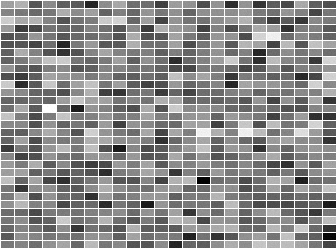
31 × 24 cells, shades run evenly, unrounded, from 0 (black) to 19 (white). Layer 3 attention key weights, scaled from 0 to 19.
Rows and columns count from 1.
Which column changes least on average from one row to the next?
10
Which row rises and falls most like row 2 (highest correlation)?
15
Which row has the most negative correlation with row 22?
20
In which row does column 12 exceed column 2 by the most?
4
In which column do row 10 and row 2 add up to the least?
23
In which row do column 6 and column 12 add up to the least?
14
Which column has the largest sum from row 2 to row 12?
24
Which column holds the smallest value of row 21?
21
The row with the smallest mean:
26
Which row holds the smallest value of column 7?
1
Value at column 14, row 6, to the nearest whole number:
6
